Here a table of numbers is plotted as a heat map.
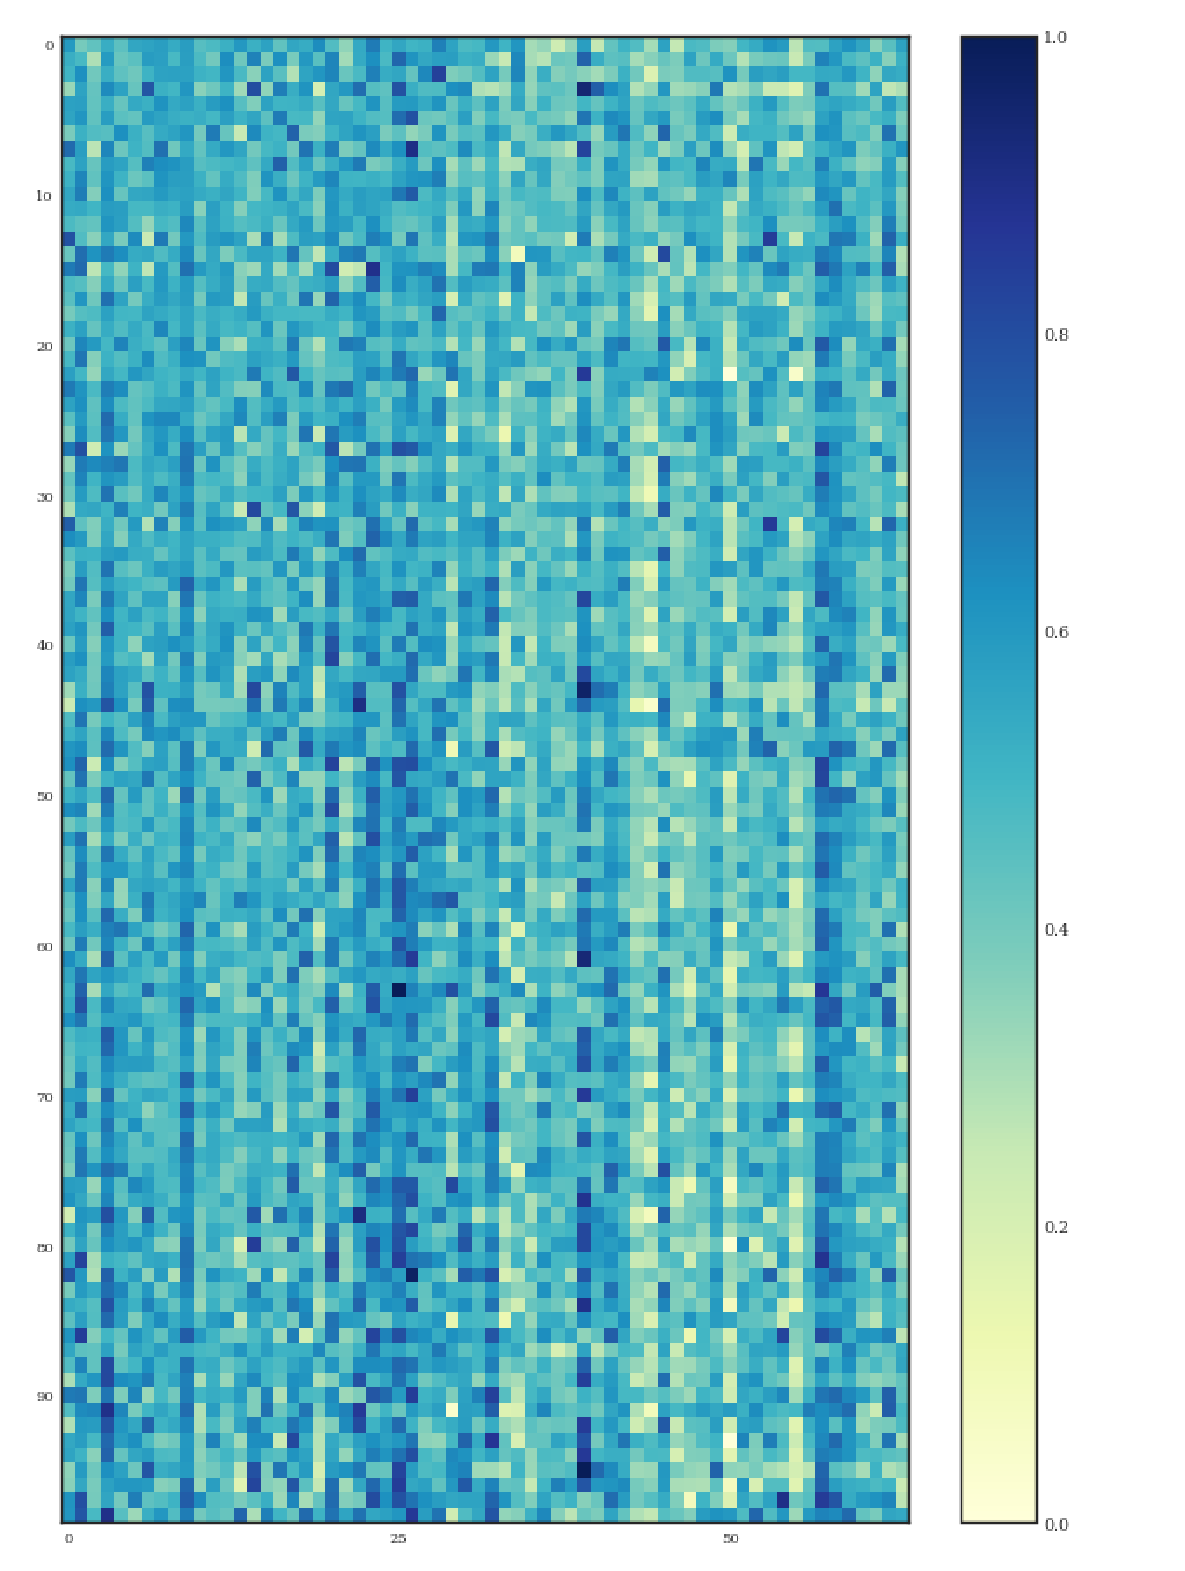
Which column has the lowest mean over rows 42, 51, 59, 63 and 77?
50
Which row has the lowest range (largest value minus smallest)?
4
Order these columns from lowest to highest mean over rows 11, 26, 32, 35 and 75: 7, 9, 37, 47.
37, 47, 7, 9
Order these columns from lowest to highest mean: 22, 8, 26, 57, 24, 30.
8, 24, 30, 22, 26, 57
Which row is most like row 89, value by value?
92
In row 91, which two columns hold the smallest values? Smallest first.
29, 44
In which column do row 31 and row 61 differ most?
26
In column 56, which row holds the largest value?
91
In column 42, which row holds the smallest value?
57
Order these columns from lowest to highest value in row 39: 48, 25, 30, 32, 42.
48, 25, 42, 30, 32
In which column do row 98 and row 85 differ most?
13
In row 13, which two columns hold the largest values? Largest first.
53, 0
